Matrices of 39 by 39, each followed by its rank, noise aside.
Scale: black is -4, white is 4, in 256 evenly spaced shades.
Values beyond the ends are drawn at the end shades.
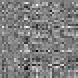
four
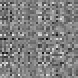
three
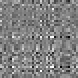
three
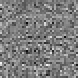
six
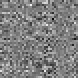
six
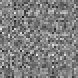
six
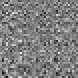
five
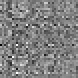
five
